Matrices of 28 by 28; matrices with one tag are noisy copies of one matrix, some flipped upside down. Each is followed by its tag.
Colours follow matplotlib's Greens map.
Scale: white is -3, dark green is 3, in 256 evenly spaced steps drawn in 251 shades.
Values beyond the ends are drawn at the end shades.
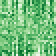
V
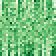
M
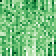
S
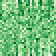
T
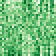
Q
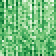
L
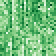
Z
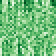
M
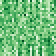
T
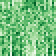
S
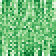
M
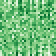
T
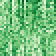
Z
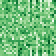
T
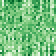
Q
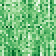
Q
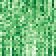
S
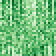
S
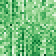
Z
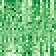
Q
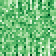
T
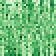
Q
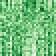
S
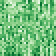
Q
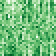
Q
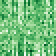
V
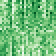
Z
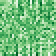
T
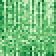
L
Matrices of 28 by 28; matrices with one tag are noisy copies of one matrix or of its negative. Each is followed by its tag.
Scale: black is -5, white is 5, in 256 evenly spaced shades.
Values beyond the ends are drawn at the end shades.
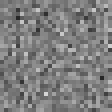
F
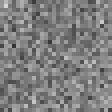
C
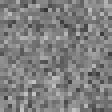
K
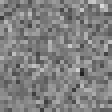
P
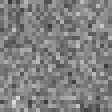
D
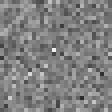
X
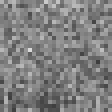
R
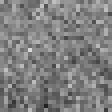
R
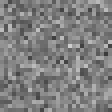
P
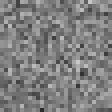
P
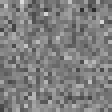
C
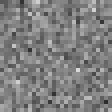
C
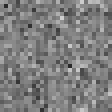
P
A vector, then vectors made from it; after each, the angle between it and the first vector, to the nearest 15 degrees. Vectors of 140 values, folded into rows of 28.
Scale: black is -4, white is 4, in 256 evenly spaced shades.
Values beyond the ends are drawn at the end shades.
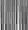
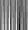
105 degrees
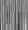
135 degrees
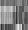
60 degrees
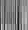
165 degrees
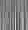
75 degrees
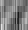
135 degrees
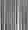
15 degrees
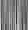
30 degrees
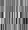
60 degrees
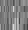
75 degrees
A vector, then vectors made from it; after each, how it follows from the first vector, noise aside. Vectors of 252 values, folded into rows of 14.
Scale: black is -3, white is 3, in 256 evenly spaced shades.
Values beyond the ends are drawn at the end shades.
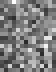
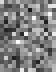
wrapped around.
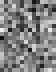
wrapped around, negated.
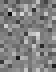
wrapped around, negated, partly zeroed.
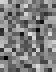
wrapped around, negated.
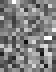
copied.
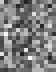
wrapped around.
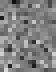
negated, partly zeroed.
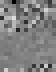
negated, partly zeroed.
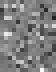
reversed, partly zeroed.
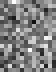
copied.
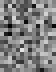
reversed, negated.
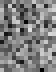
reversed, negated.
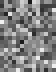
wrapped around.
